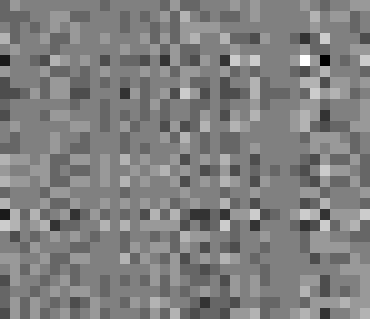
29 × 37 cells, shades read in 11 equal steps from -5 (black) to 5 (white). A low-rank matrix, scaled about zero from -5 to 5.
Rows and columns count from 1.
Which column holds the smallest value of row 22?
2
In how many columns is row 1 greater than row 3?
10
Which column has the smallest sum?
21
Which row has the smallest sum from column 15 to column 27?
20
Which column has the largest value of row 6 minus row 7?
31
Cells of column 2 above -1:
22
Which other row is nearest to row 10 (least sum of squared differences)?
26
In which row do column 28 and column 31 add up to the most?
6
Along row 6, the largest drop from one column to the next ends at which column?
33
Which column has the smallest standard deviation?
12
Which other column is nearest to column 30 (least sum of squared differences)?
25
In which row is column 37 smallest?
4
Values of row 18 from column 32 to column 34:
1 -1 0
